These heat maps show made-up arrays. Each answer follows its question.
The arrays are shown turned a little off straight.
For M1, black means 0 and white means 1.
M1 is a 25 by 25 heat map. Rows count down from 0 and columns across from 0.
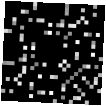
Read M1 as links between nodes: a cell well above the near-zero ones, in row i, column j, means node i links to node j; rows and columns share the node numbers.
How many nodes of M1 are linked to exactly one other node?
2
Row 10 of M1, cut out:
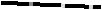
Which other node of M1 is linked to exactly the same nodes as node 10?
node 0
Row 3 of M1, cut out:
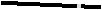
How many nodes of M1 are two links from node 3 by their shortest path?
4
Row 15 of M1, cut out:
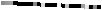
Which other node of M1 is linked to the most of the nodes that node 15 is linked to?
node 7
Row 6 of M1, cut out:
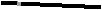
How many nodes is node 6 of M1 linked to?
1
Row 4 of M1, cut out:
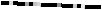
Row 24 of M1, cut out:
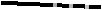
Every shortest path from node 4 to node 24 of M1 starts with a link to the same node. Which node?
node 18
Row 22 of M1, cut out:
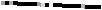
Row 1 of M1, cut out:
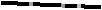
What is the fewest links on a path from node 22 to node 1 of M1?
3
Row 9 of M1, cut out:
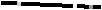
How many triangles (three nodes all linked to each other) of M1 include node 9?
1
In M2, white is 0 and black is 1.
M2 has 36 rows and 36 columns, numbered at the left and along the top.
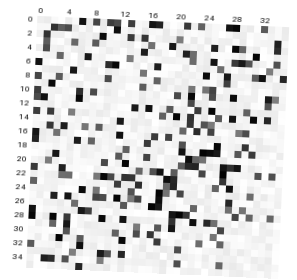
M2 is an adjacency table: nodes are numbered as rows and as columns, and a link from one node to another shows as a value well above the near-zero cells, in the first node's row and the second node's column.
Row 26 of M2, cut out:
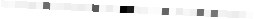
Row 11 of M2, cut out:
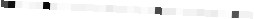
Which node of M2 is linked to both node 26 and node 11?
node 6
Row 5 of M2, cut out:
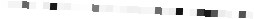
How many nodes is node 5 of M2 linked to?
9
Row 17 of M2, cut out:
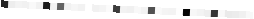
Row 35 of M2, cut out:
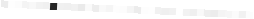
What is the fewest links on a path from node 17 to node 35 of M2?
4
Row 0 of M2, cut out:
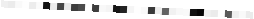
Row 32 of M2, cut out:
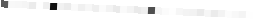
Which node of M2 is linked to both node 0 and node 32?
node 21
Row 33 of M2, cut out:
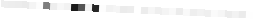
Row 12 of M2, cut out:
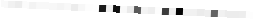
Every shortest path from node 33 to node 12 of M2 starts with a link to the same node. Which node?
node 10
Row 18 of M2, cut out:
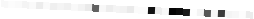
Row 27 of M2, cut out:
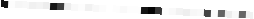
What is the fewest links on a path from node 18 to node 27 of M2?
2
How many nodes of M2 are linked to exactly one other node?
1
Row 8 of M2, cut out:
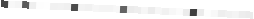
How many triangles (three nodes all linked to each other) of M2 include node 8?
3
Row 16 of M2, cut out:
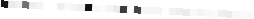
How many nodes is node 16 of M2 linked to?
5
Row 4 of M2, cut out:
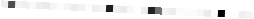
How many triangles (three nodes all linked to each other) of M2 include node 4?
1
